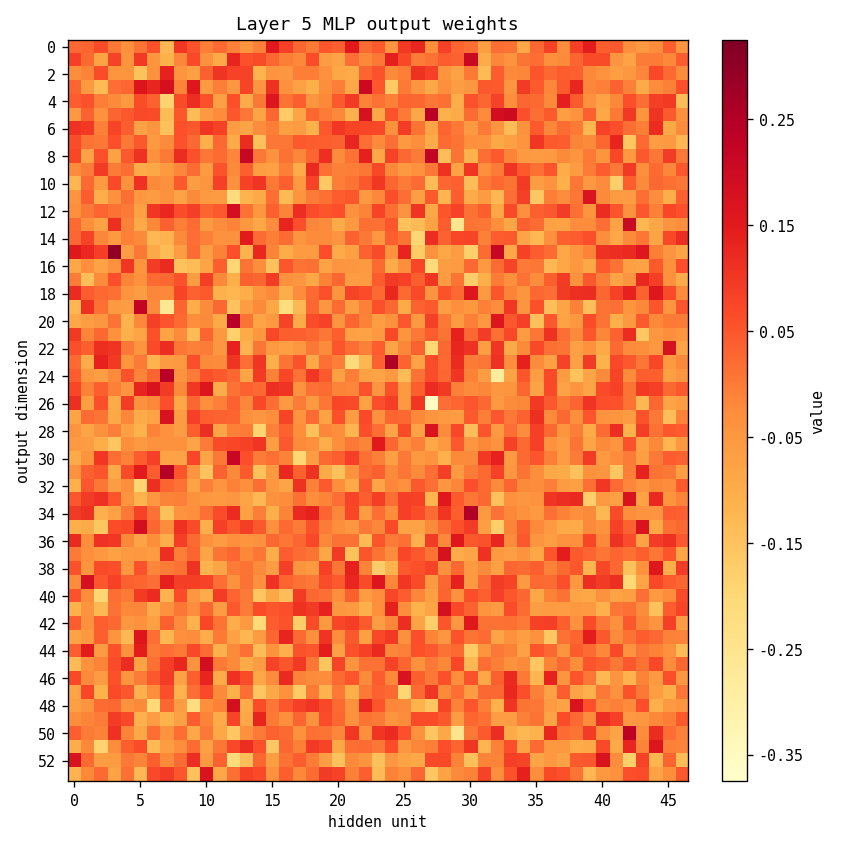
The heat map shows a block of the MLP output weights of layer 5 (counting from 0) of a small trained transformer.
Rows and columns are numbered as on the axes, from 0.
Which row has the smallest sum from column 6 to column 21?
19
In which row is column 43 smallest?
21
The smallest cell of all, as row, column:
26, 27
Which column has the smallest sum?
14
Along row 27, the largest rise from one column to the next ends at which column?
7
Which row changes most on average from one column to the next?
23
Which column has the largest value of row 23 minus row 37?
24
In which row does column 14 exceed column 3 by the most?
29
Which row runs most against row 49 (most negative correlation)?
31
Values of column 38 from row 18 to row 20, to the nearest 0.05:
0.1 0 -0.05
